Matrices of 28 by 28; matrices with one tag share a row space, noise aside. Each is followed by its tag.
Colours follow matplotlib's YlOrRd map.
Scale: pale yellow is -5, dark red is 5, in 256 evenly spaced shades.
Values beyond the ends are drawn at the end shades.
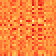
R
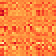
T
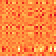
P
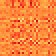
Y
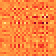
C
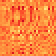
Y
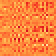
C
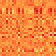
P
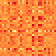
R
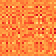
P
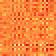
C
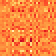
Y
